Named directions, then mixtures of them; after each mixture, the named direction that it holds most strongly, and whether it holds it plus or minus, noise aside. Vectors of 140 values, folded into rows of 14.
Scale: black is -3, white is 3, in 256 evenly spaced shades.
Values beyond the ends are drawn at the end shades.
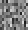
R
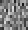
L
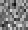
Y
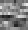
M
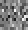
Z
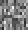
R, plus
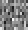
R, minus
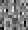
L, plus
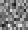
Y, plus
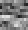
M, minus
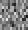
Z, minus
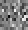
Z, plus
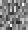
L, minus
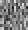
L, minus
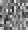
L, minus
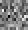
Z, plus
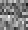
M, minus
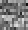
M, minus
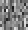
R, minus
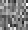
R, minus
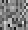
R, plus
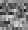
M, minus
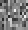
Z, plus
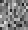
Y, minus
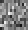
L, plus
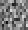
Y, plus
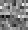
M, plus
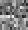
M, minus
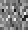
Z, minus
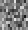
Y, minus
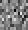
Z, minus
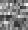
M, plus
